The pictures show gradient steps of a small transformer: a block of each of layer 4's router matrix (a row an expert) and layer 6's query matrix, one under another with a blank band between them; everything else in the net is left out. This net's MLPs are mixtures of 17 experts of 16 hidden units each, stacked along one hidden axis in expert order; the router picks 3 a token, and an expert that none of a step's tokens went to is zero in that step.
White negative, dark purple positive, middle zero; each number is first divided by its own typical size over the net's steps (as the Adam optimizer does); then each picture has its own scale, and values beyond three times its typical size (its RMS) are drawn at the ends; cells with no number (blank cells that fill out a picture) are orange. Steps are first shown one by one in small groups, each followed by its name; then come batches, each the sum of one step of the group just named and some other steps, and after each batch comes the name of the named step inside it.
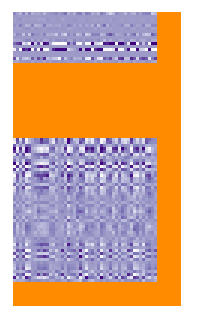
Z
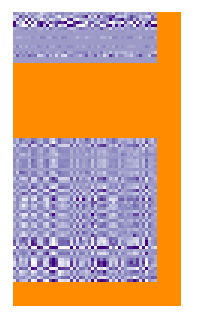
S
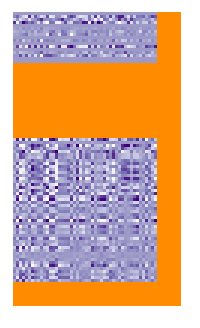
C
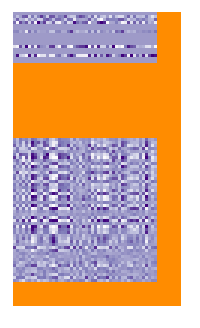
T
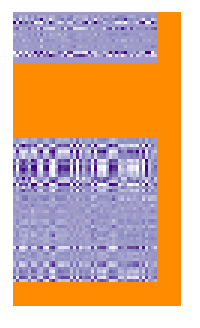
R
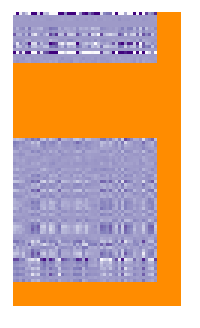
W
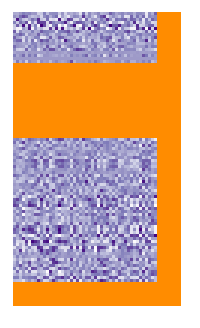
S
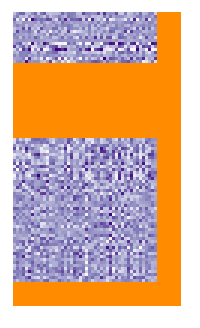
Z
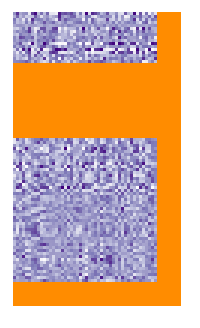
Z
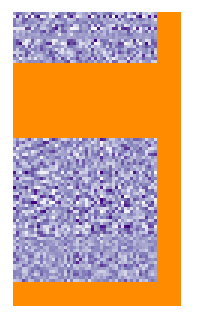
C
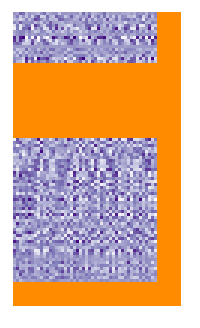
R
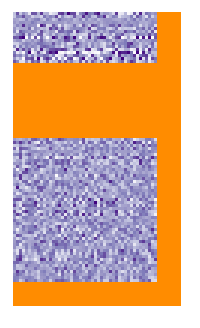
W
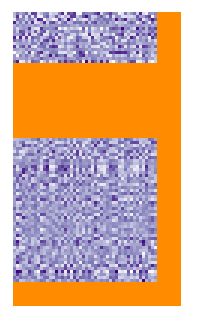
R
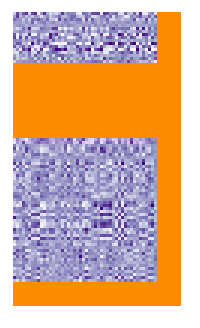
Z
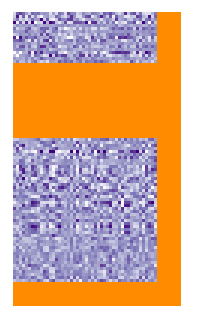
R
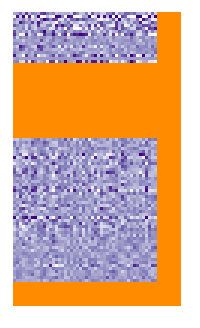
T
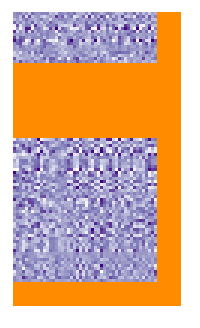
R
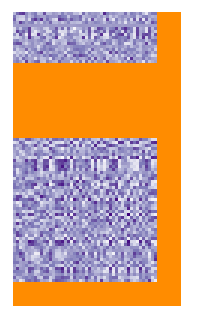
R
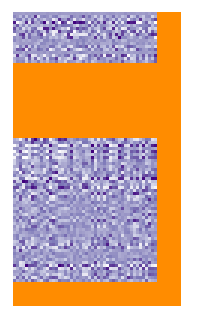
T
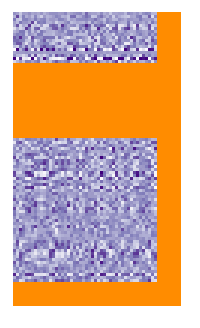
T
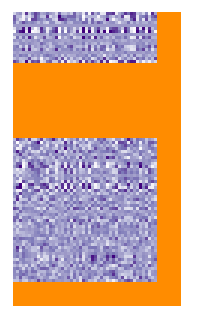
C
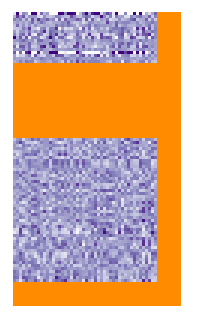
W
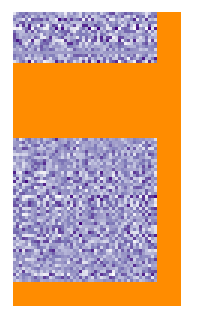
C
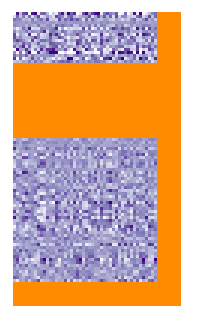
W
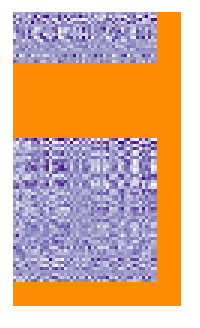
T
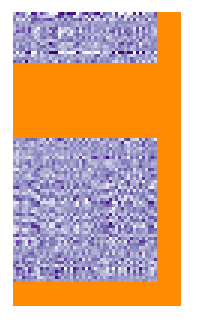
W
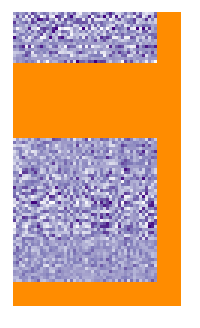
C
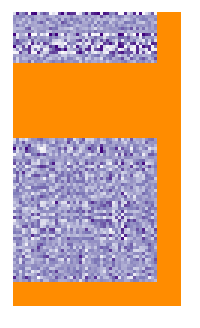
Z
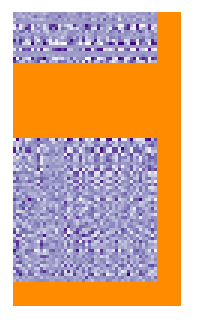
Z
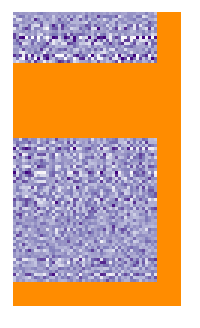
S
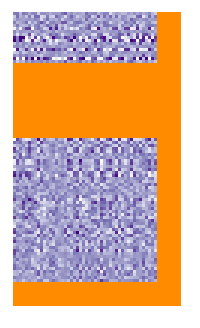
S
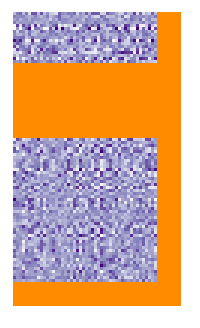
R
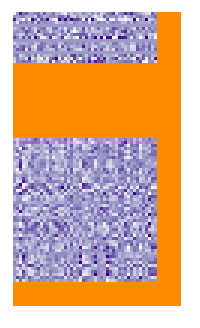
T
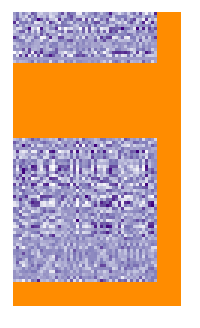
R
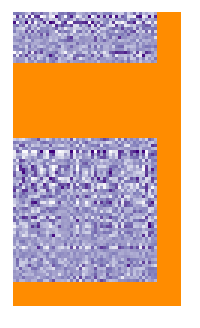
R
